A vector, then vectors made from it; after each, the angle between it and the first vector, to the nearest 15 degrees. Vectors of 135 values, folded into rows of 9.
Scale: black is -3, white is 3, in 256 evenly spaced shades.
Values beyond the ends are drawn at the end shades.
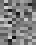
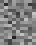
30 degrees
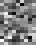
90 degrees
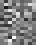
165 degrees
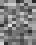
90 degrees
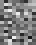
150 degrees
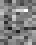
90 degrees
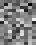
60 degrees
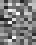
150 degrees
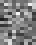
150 degrees
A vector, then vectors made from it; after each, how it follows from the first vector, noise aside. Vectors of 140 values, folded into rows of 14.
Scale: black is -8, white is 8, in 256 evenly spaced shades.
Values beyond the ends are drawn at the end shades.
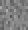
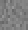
wrapped around, shrunk.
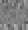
reversed, negated, partly zeroed.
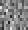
scaled up.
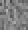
copied.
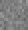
wrapped around, negated, shrunk.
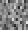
reversed, scaled up.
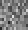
wrapped around, scaled up.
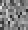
scaled up.
